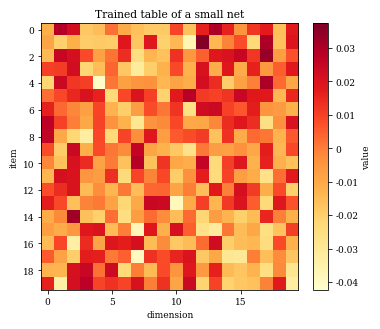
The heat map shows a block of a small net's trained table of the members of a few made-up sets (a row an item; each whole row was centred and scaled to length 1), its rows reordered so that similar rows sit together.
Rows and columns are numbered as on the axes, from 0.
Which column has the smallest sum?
7
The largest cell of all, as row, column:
1, 12
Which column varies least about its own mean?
18
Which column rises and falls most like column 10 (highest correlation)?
16
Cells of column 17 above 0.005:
8
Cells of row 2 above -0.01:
16
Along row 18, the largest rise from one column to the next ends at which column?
2
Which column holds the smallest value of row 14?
6
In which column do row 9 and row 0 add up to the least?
11
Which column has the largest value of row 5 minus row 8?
3
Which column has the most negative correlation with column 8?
5
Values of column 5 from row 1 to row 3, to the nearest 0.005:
-0.02 0 0.005
